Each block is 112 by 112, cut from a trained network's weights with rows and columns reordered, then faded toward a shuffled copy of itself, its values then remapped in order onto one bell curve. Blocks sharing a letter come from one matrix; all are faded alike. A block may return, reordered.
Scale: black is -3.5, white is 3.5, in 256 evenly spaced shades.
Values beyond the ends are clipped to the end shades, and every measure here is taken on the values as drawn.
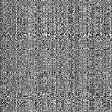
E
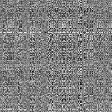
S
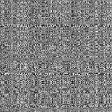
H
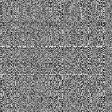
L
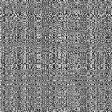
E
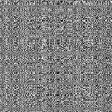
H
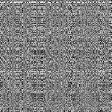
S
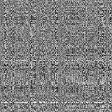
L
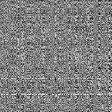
L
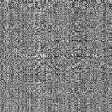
H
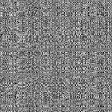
H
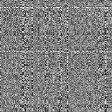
L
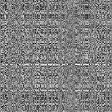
S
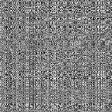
E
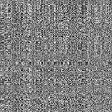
H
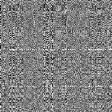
L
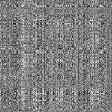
E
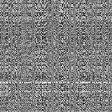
S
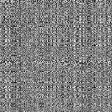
E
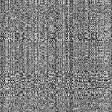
E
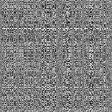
S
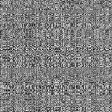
H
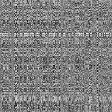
S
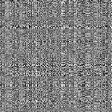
E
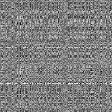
S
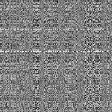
S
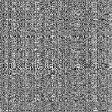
E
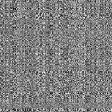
H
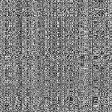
E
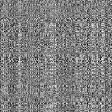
E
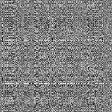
S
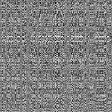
S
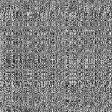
H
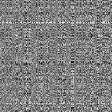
S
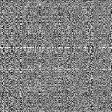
L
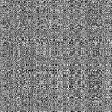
H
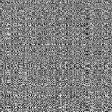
H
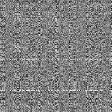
L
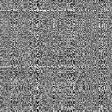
L
